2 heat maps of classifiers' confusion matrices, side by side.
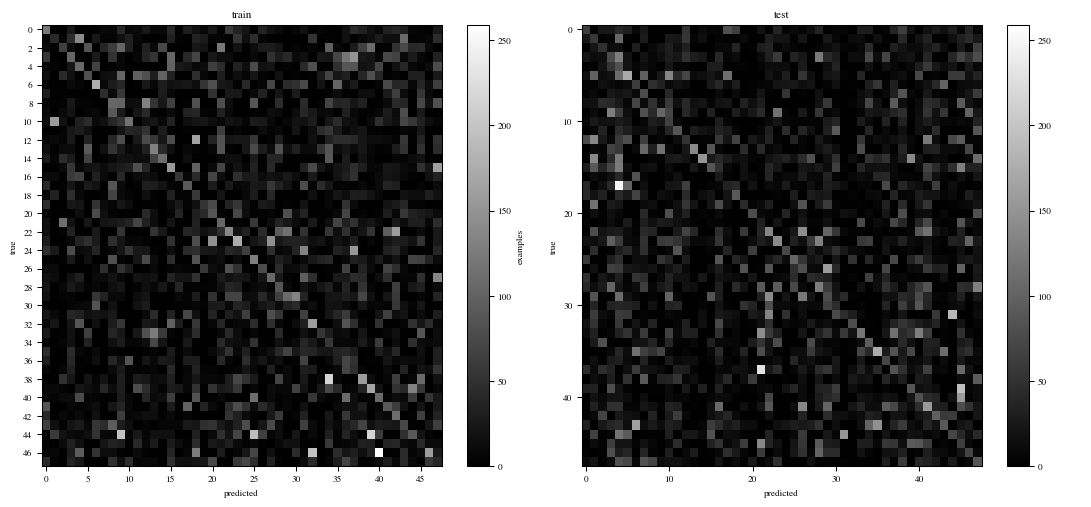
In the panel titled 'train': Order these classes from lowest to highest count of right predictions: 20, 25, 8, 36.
36, 20, 8, 25
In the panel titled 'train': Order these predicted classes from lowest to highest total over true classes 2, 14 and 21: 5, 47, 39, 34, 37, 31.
31, 47, 37, 39, 5, 34
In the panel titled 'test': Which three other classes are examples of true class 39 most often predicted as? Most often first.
45, 3, 30
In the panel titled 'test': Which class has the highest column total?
4
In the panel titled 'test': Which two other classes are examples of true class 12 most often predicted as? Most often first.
1, 41
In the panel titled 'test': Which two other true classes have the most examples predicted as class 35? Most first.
43, 6
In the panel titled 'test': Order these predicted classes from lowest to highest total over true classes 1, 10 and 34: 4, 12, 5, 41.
5, 12, 41, 4
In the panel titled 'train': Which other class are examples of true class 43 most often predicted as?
8
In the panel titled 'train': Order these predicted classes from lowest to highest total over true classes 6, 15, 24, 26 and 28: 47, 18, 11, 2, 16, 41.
2, 16, 11, 18, 41, 47
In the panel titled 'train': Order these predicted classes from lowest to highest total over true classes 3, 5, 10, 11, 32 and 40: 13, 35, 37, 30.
30, 13, 35, 37
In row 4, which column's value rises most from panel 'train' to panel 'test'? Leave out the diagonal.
41
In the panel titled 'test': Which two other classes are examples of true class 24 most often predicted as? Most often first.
11, 20
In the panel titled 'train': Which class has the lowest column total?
16
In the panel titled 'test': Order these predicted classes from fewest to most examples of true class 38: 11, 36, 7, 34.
34, 36, 11, 7
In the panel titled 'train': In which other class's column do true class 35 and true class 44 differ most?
39
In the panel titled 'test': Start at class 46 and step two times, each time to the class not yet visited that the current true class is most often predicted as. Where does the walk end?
47
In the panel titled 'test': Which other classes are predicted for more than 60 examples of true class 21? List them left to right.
33, 37, 41, 45
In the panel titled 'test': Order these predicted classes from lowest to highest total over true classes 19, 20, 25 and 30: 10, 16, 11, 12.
11, 12, 10, 16
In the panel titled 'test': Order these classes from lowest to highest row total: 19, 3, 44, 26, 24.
24, 19, 44, 26, 3
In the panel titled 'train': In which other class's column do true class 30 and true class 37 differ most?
6
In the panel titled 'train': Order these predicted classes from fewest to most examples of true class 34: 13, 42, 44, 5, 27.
27, 42, 5, 44, 13
